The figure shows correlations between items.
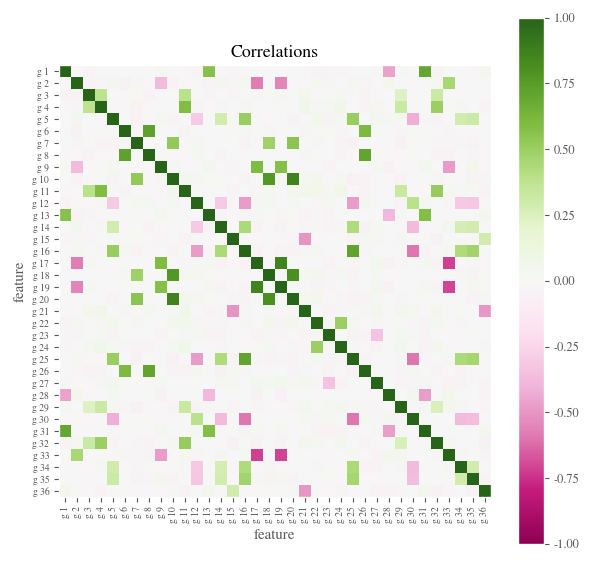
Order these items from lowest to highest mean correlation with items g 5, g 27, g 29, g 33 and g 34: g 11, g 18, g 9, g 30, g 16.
g 30, g 9, g 18, g 11, g 16
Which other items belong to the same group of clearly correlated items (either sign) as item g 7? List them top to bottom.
g 10, g 18, g 20
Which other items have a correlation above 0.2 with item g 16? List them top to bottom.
g 5, g 14, g 25, g 34, g 35
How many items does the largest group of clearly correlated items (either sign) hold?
8
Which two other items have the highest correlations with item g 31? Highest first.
g 1, g 13
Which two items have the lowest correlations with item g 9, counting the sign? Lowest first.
g 33, g 2
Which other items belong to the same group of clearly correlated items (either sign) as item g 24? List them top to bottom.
g 22
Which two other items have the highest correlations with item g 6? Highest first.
g 8, g 26
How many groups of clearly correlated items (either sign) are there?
9
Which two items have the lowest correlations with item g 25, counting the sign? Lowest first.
g 30, g 12
